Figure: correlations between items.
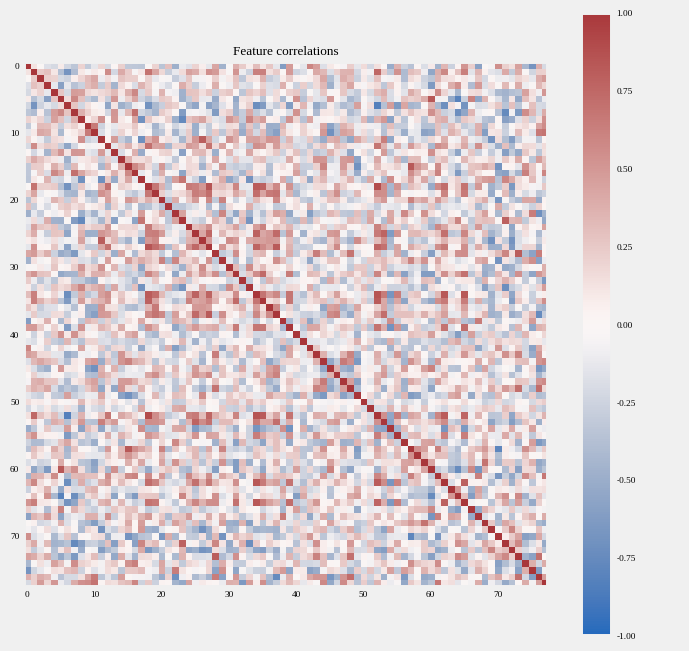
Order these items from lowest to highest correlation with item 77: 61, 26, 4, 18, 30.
26, 18, 30, 4, 61
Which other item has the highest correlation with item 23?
71
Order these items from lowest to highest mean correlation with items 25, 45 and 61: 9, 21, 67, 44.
9, 21, 44, 67
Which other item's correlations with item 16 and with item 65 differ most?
7
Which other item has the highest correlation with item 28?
73
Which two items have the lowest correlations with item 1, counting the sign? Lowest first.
6, 60
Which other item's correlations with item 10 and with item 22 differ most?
76
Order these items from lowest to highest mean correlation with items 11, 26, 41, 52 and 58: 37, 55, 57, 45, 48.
48, 57, 45, 55, 37
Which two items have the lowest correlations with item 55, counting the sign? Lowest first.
6, 54
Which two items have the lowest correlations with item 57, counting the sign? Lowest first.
70, 49
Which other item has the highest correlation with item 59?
68
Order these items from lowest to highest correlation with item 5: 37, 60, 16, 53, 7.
37, 53, 16, 7, 60
